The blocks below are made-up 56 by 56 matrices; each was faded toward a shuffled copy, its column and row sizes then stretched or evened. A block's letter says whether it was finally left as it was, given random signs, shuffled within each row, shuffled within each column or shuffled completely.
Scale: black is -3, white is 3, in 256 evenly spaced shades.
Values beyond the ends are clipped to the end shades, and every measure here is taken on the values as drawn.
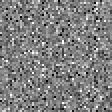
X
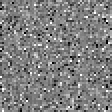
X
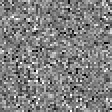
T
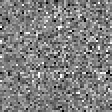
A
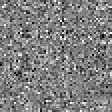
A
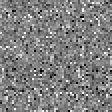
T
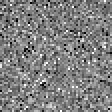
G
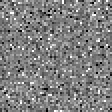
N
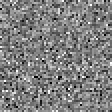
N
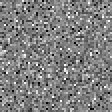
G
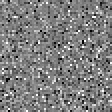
T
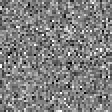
A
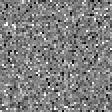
G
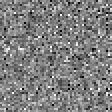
A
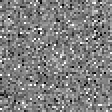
X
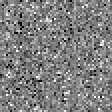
X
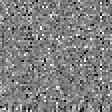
A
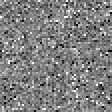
G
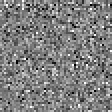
T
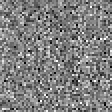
A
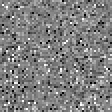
A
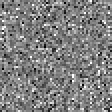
X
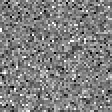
G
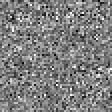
T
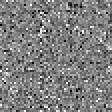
A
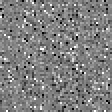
X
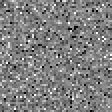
G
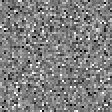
X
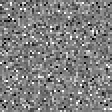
N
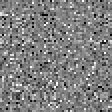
A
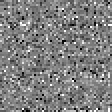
A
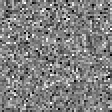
X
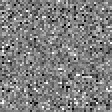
T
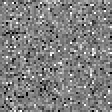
X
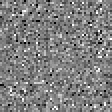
T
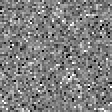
G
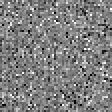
X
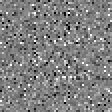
A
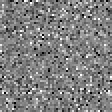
N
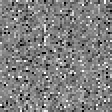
X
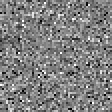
T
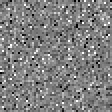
G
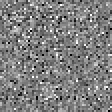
T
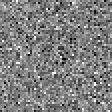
X
